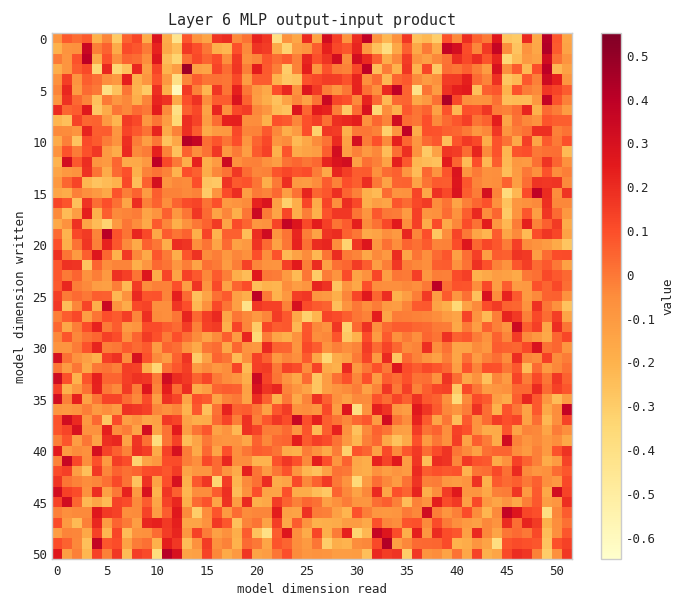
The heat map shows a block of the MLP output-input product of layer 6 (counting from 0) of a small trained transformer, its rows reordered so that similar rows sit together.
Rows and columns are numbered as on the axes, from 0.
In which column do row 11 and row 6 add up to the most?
39
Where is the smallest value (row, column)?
5, 12
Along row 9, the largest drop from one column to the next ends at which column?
36
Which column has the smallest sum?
45
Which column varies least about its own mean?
50
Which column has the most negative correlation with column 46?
49
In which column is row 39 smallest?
10
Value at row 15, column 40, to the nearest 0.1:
0.3
